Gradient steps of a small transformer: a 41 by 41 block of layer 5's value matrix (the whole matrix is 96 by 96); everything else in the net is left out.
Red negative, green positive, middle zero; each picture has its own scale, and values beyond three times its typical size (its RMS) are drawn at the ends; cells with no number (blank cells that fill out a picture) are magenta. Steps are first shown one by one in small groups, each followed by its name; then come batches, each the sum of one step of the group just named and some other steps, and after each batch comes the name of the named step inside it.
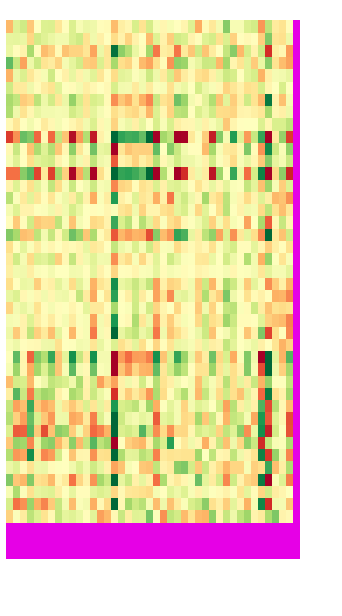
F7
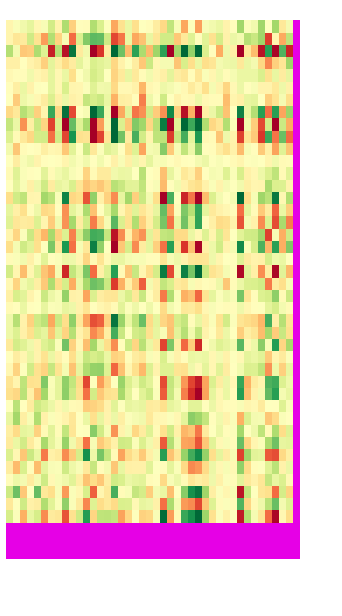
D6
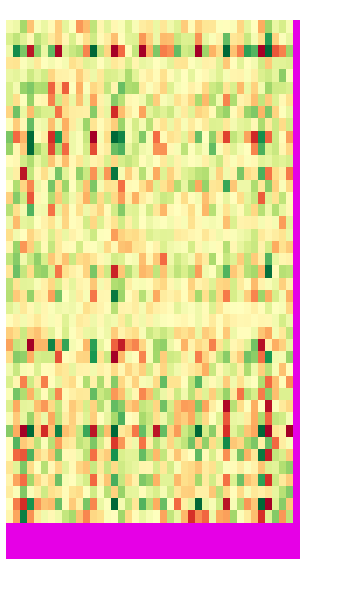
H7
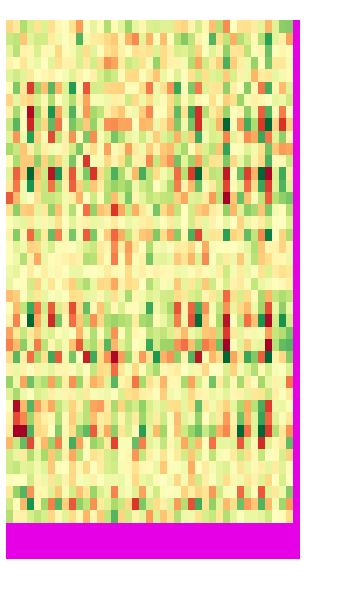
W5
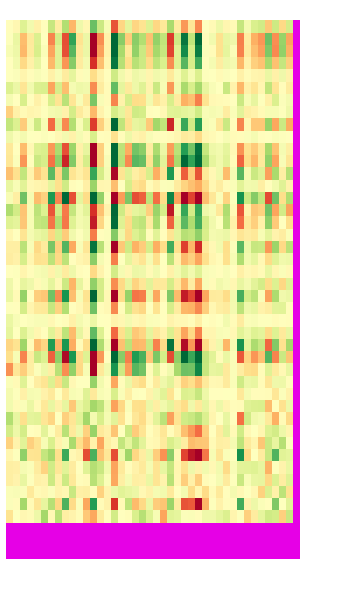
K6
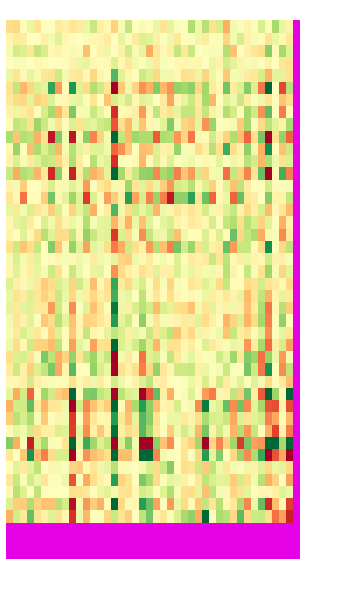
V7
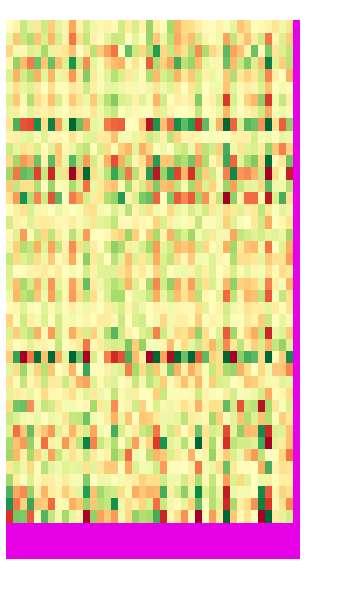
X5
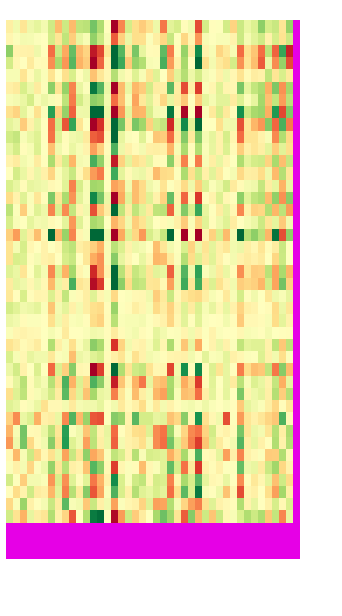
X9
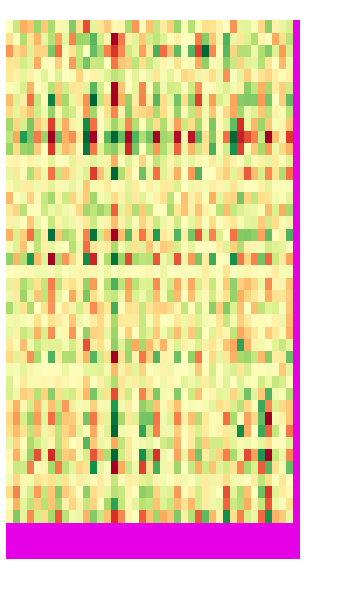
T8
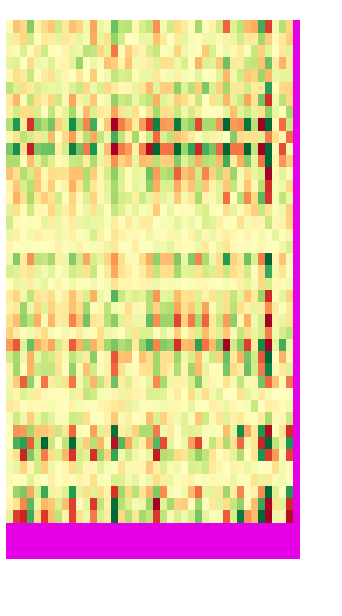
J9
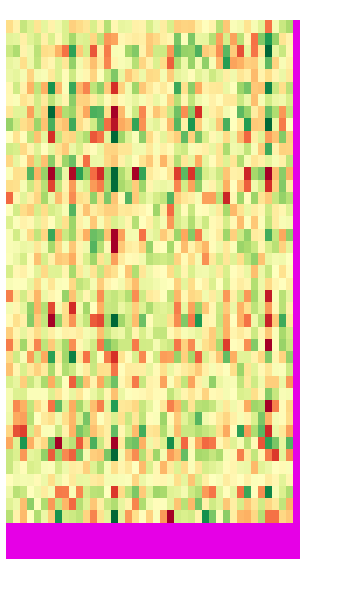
W5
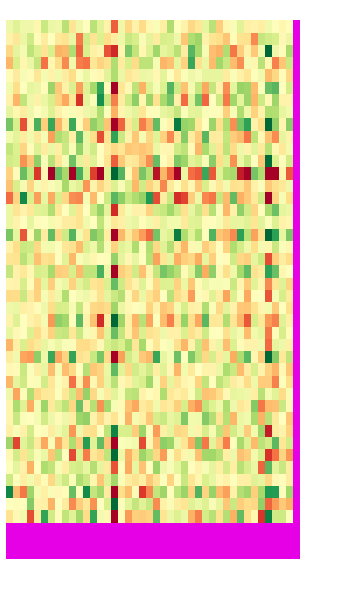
X5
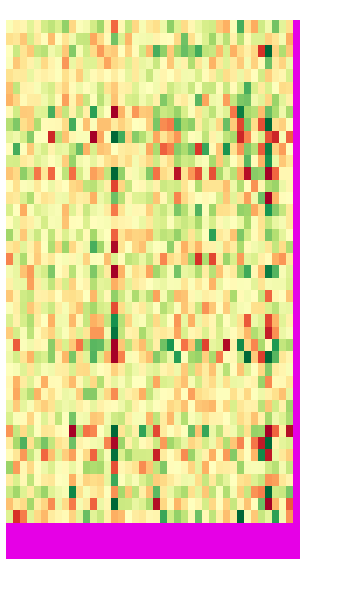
J9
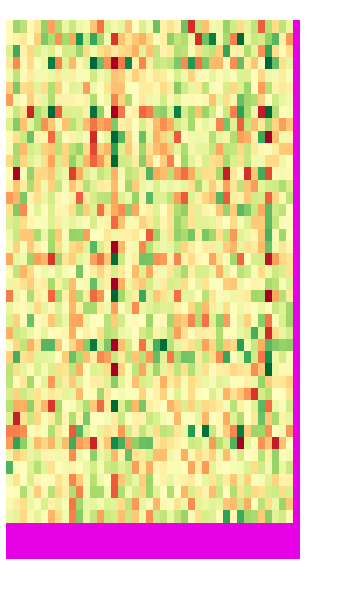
W5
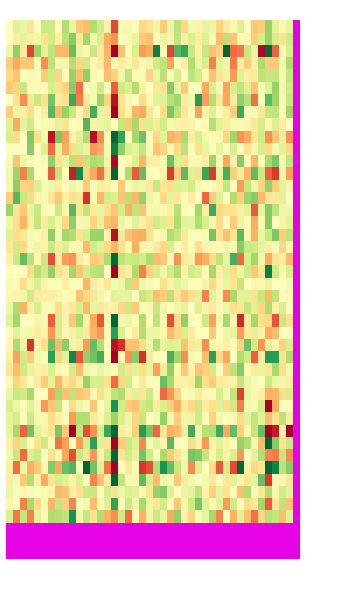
H7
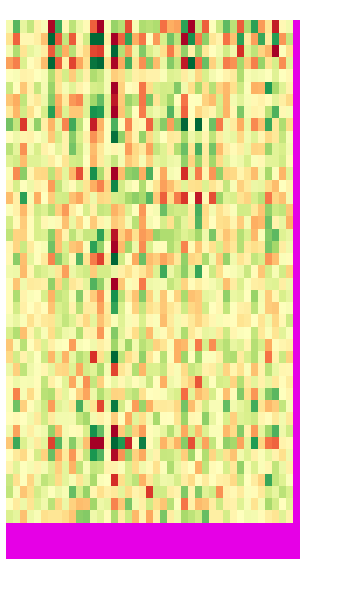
D6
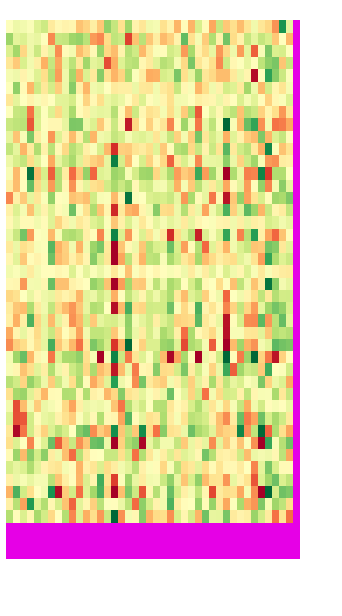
W5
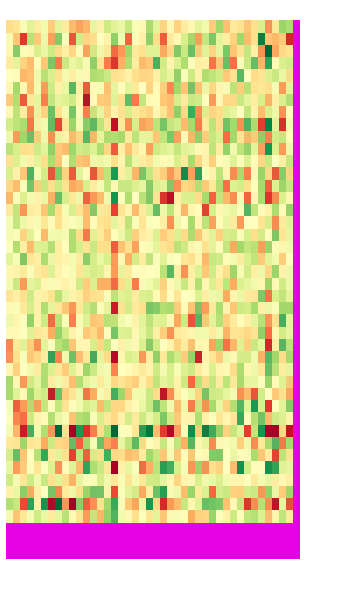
W5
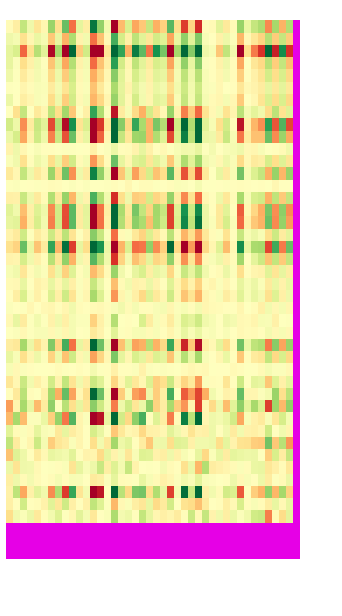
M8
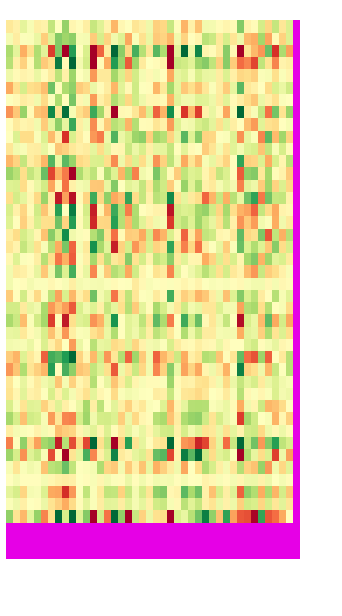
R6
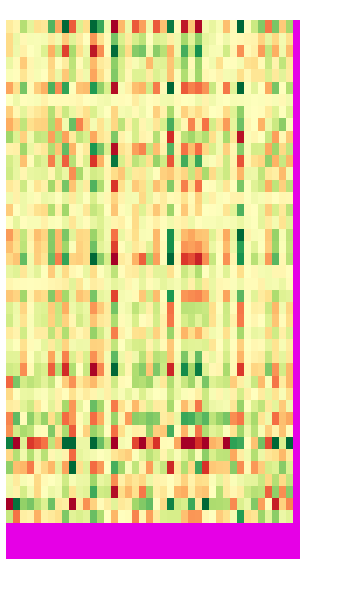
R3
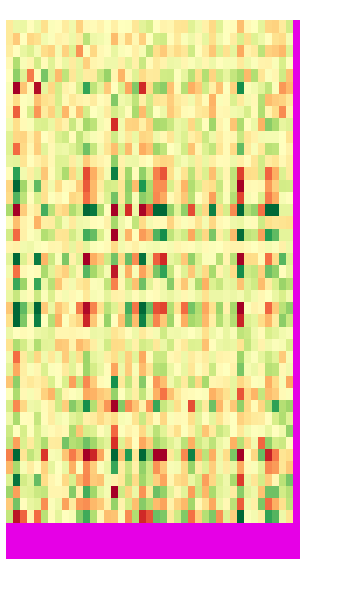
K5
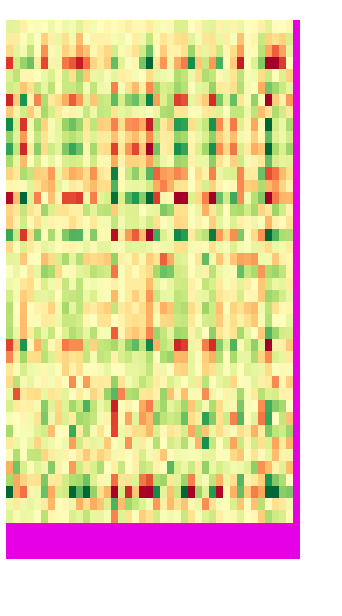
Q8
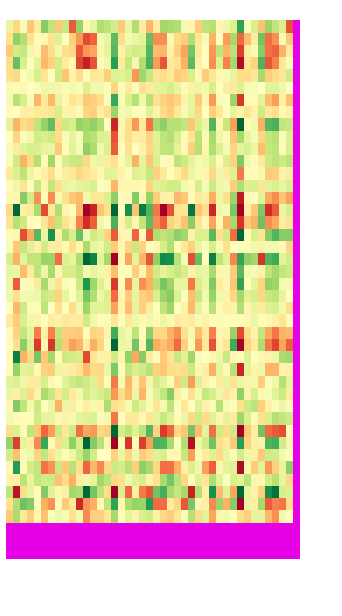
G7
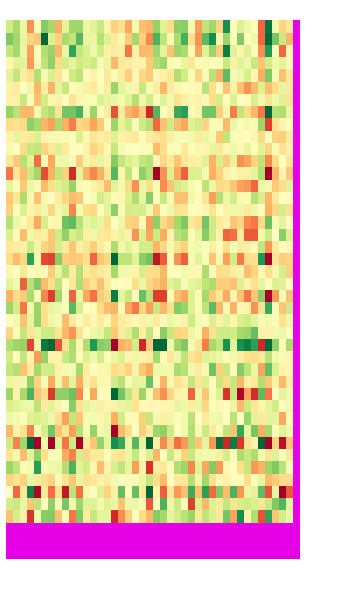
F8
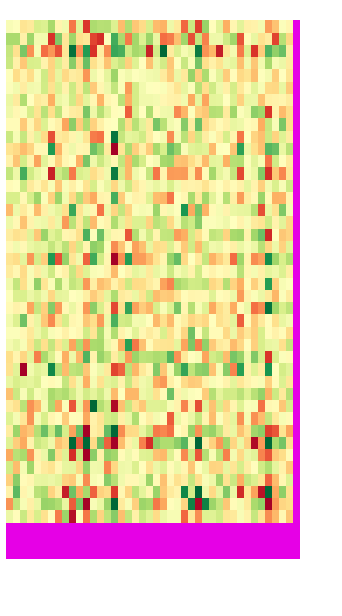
M8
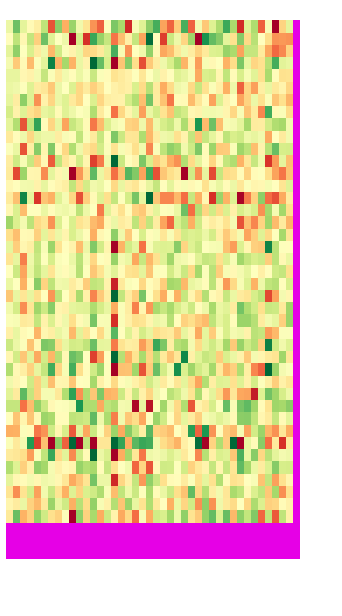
F8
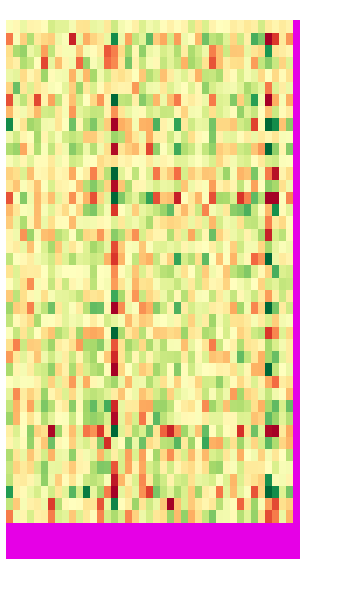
Q8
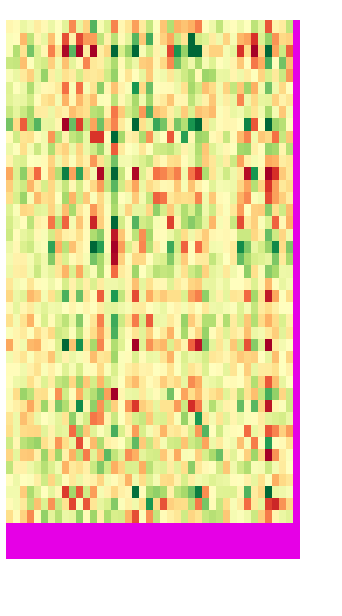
M8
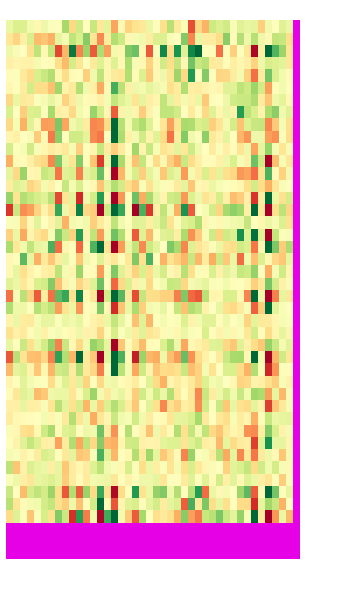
M8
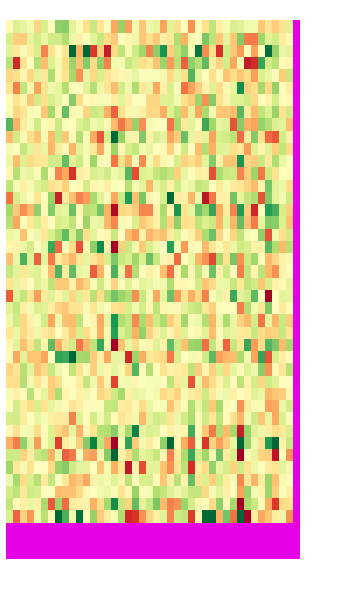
R6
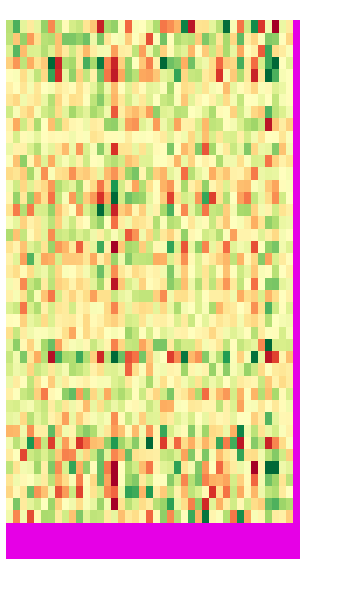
F8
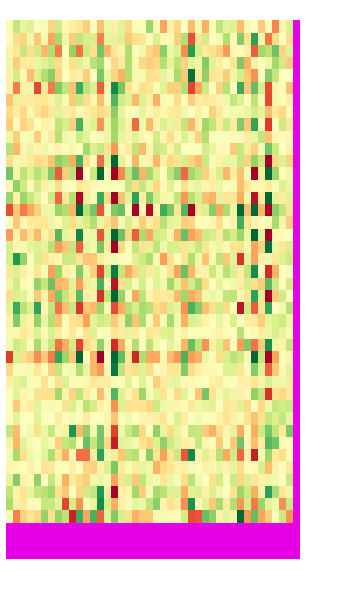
K5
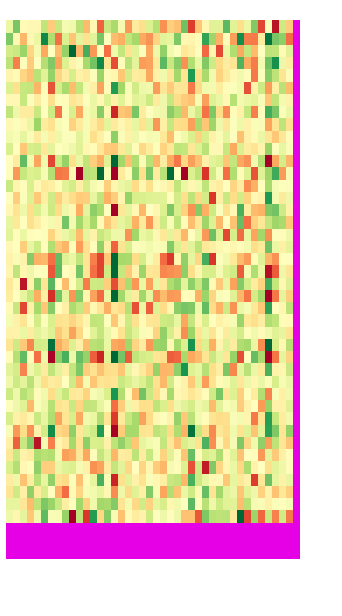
F8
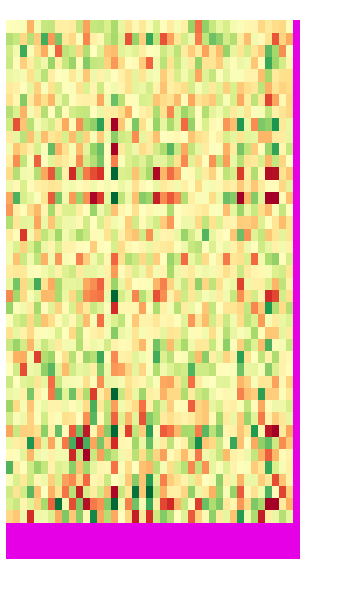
F8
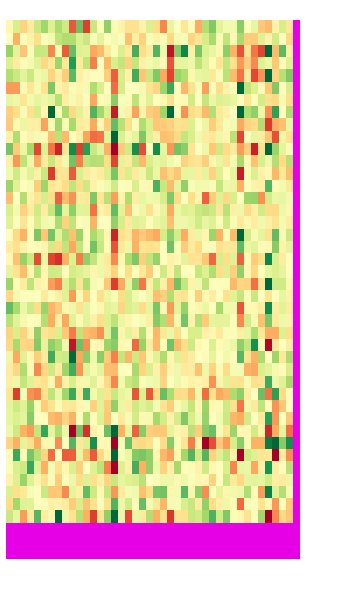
R6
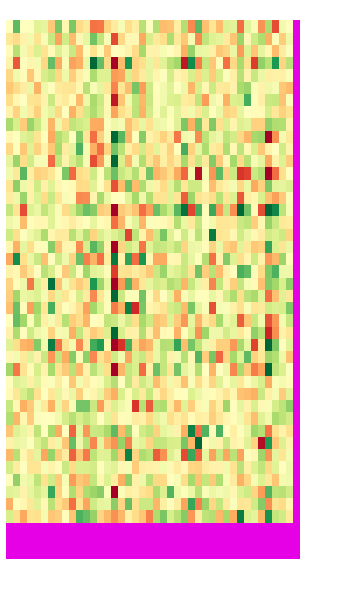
K5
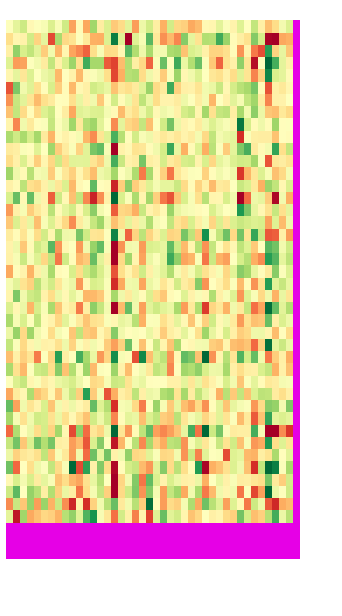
R3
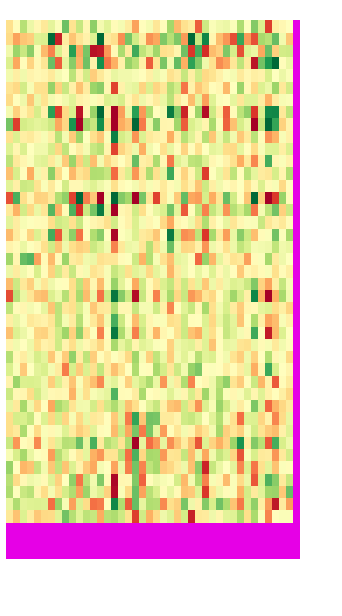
R3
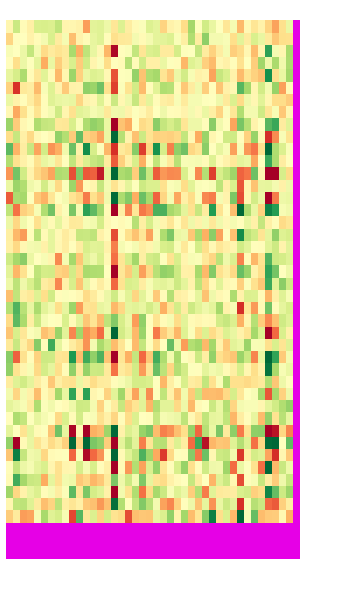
K5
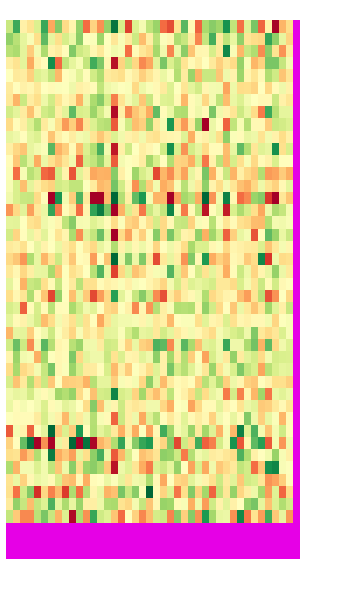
F8
